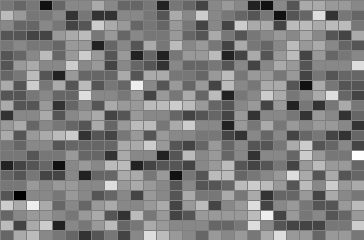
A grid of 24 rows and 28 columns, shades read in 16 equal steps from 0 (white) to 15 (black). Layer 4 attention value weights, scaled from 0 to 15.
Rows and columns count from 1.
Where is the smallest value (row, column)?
16, 28
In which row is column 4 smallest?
23
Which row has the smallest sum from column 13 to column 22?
24
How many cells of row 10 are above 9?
5
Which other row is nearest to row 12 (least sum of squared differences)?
7
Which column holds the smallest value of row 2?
25
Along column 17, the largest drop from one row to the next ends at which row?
10
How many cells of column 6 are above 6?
15
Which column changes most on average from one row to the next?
9
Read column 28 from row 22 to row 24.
6 3 8
